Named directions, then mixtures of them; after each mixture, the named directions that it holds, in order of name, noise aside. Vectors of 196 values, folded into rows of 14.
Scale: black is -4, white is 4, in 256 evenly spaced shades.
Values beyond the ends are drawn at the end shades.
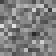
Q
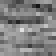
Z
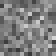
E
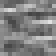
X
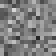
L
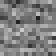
L, Z.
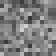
E, Z.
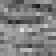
Z.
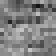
Q, Z.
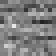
Q, X, Z.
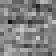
L, Z.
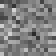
L, Q, Z.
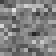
Q, X.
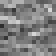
Q, X, Z.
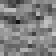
L, X, Z.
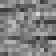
E, L, X.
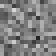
L.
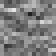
E, L, X.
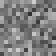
E, Q.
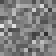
Q.
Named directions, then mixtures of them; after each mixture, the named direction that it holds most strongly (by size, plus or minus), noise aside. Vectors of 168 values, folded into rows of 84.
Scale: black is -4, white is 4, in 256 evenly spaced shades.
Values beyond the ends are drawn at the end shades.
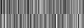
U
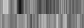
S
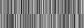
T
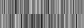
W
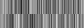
T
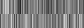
T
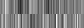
S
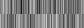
T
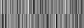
U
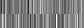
U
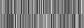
T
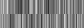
W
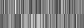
W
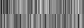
U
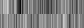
S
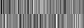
U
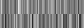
U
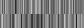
W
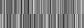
T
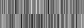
W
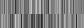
W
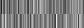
U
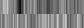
S
